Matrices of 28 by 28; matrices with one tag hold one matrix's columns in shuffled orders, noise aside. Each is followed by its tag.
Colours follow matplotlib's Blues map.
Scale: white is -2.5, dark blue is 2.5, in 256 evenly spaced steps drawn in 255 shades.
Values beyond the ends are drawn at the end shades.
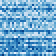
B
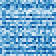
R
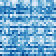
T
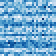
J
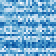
J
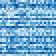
R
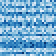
J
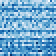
B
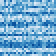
J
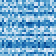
J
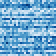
R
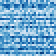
R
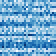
J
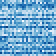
R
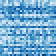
T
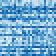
T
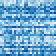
T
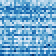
T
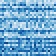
B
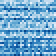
B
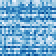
T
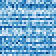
R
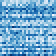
T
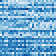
B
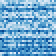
B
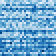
B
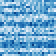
J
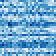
J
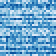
R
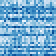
T
